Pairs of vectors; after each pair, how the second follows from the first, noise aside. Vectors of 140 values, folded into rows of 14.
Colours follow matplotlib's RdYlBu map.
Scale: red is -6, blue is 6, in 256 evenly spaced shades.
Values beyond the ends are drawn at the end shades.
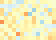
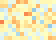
sign-scrambled.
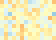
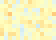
negated, shrunk.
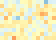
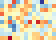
reversed, negated, scaled up.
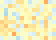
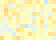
negated, shrunk.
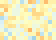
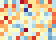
reversed, negated, scaled up.
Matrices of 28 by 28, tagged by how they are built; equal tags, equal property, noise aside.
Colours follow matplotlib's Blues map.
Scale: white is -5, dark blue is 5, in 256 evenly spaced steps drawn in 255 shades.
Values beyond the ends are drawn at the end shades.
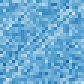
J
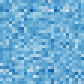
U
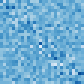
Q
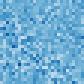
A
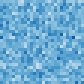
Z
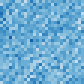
J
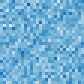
J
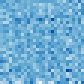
U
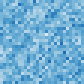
J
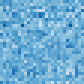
U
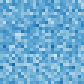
Z
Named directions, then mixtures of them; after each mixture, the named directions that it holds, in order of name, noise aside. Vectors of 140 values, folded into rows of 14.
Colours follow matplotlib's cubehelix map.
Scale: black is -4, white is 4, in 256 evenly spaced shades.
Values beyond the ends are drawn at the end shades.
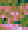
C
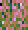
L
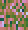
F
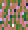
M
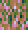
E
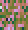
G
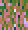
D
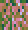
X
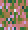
D, G.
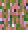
M.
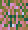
E, F, M.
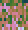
C, E, X.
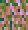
F, X.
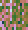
L, X.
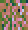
X.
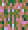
G, M, X.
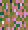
D, F, L.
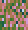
F.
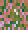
D, F.
